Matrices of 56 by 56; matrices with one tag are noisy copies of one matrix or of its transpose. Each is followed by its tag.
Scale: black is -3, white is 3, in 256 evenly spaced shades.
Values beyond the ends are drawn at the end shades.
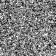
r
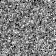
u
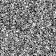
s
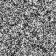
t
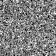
r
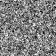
s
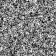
t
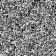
u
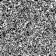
u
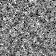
t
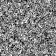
t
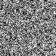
r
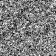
u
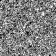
u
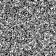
r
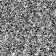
s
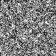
t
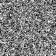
r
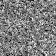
r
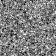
s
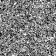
s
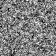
t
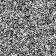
s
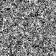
t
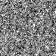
s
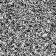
r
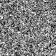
r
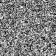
r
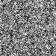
s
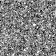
s
